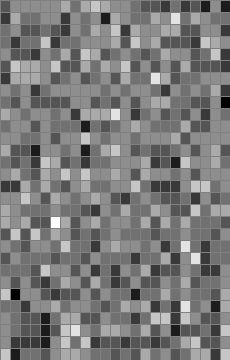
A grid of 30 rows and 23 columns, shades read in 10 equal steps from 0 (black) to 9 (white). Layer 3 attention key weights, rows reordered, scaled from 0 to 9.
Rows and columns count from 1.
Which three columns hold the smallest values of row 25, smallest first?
2, 14, 6
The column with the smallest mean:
18
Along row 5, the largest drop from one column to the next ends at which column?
23
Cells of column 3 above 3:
21
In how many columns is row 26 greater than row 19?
8
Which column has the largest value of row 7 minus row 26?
16
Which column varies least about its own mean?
15
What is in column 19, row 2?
4
